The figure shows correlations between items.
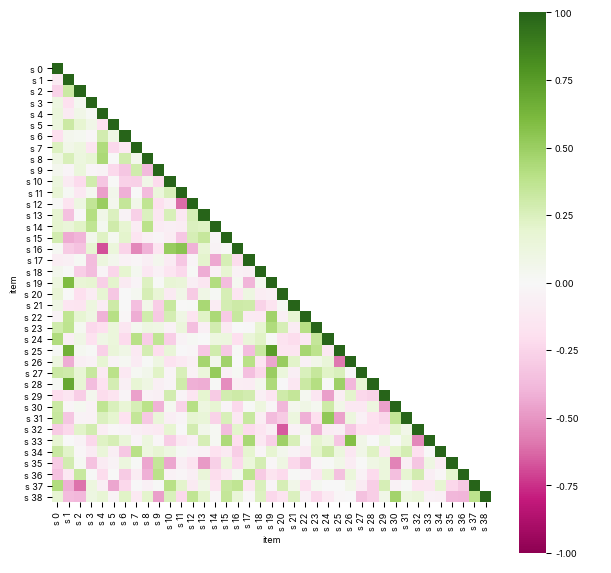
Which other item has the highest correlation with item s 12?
s 4
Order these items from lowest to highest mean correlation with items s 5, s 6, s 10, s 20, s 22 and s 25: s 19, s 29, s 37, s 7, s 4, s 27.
s 7, s 4, s 37, s 29, s 27, s 19
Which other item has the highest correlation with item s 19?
s 25
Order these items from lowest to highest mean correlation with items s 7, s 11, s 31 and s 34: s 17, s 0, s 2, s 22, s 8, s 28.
s 22, s 8, s 2, s 17, s 28, s 0
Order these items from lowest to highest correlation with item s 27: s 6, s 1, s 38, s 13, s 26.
s 38, s 6, s 26, s 13, s 1
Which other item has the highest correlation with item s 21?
s 13
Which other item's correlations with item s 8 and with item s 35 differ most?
s 30
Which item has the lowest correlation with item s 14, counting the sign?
s 17
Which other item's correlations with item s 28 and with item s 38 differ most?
s 1
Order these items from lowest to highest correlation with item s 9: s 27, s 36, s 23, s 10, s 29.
s 10, s 29, s 23, s 27, s 36
